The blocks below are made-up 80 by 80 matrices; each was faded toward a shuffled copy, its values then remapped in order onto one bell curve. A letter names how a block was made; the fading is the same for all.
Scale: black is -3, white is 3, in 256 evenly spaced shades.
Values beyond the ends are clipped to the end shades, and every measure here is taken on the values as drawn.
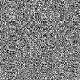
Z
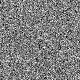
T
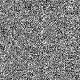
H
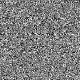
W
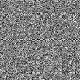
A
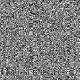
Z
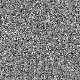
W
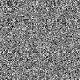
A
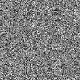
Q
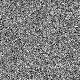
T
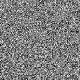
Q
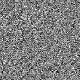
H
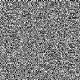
A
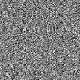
Z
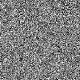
H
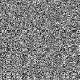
A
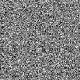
Q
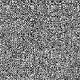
Q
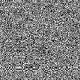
A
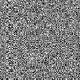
Z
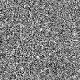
H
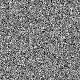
T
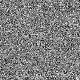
W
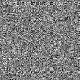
A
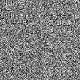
A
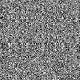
Q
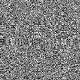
Q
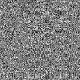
Z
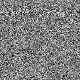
W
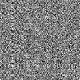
Z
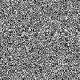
H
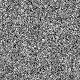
T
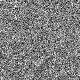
T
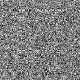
Q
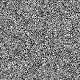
H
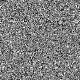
W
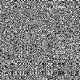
A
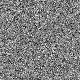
T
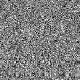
Q
